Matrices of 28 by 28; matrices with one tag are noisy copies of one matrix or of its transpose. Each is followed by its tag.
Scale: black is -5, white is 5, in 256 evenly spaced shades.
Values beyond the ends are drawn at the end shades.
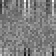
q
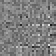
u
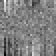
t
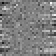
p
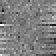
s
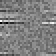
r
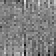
s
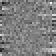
p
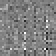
u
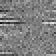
r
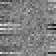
q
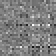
u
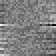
s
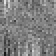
t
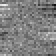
t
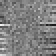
s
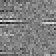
r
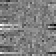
q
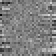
p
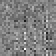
u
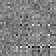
u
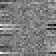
q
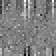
q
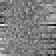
s
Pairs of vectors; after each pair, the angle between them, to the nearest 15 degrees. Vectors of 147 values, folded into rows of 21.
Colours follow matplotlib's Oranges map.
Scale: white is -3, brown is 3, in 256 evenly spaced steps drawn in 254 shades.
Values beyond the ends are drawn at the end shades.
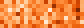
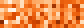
60 degrees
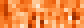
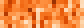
60 degrees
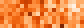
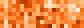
45 degrees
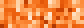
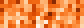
120 degrees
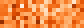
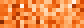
15 degrees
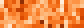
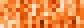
45 degrees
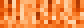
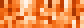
45 degrees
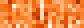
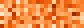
90 degrees
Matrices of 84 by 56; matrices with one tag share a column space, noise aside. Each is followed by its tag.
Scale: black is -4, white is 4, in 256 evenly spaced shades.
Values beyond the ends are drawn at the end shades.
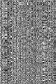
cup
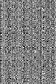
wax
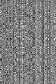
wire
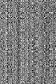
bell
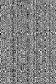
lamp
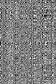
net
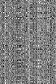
bell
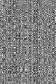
wire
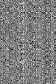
bell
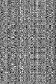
wire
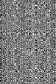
lamp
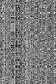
bell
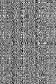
net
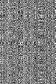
net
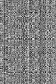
wire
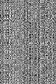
net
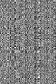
wax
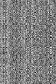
wire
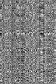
lamp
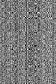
bell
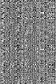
bell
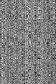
net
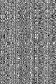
net
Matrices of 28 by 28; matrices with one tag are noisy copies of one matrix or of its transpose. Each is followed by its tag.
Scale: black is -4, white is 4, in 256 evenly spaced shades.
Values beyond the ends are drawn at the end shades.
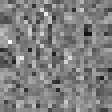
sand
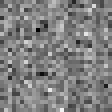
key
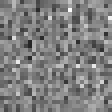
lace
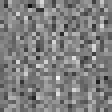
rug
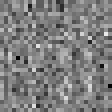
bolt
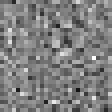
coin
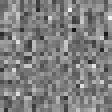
lace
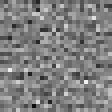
lace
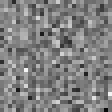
coin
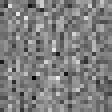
rug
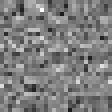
sand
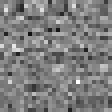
sand
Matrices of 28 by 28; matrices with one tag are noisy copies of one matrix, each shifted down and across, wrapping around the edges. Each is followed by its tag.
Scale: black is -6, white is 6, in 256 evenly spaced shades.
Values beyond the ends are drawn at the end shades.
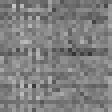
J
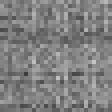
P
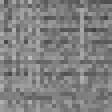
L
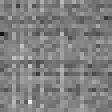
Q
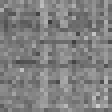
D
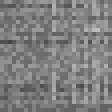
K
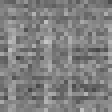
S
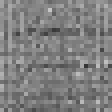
J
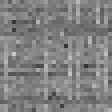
P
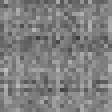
P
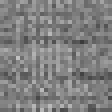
J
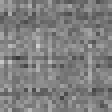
P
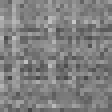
S
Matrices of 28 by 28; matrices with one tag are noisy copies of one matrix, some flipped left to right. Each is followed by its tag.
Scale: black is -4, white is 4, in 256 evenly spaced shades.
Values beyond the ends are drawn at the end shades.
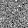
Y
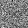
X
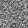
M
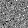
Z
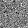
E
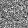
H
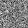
M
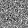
H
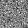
E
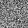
Z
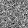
M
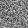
H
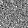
Z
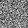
E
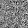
M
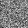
E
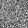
M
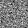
E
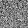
Z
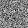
H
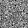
X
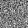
H
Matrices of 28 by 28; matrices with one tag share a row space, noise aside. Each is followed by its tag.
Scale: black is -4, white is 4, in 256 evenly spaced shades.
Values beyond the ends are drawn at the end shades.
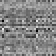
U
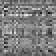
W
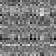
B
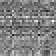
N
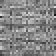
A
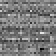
B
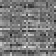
A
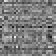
W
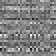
B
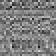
N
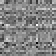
U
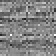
A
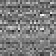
B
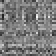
U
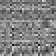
N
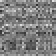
U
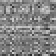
N
